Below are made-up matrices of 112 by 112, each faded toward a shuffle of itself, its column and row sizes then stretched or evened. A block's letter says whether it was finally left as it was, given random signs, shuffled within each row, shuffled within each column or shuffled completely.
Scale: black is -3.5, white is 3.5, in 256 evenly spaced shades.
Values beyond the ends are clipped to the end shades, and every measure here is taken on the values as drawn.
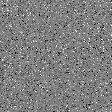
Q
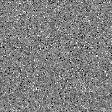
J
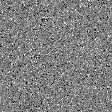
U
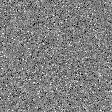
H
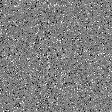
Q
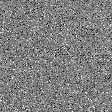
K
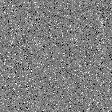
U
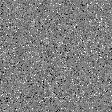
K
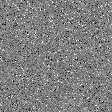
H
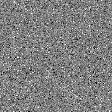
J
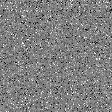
Q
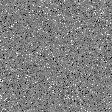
H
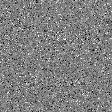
K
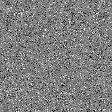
Q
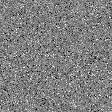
K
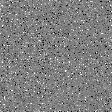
Q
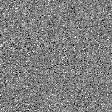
J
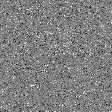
K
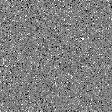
J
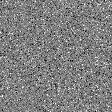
H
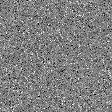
U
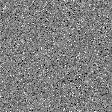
U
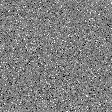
H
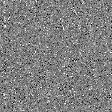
J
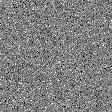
H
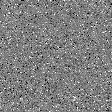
K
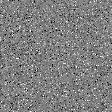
Q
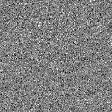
J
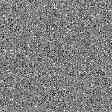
J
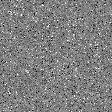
U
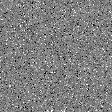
U
